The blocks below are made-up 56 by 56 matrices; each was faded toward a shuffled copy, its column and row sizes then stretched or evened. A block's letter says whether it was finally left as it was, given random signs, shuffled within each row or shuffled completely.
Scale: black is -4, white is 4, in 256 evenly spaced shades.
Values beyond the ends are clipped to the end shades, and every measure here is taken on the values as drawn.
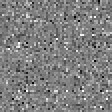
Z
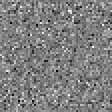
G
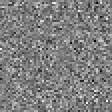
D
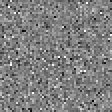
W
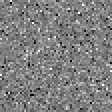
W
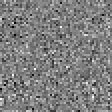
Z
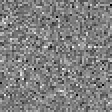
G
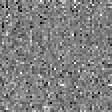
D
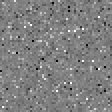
W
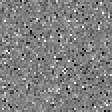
W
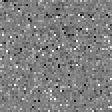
G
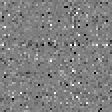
D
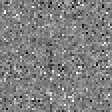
Z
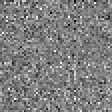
Z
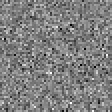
G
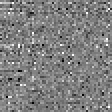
D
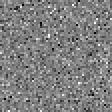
W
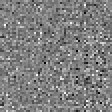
Z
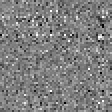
Z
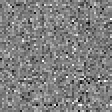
D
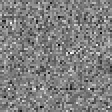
G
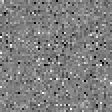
Z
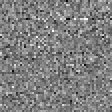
G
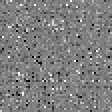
Z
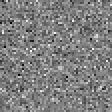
G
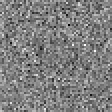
W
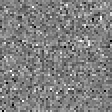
G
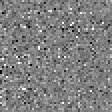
Z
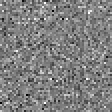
G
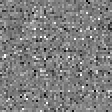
Z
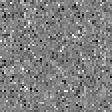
D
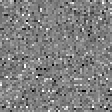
G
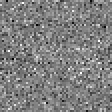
G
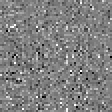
D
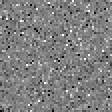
W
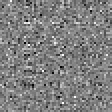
D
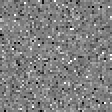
W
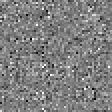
D
